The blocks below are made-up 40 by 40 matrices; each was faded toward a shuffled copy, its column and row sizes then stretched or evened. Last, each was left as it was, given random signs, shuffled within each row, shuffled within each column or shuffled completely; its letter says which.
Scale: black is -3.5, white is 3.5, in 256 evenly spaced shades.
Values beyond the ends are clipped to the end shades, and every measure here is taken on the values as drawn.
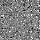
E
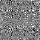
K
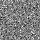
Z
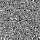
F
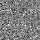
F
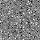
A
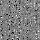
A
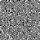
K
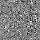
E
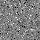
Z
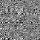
K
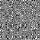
K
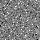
Z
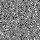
Z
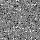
Z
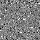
F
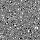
Z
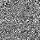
E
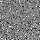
F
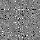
E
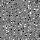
A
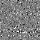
F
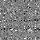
E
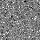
Z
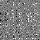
K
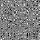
K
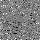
F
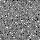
Z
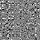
K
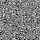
Z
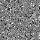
A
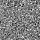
F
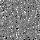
A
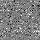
F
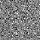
K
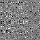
K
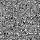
F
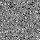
F
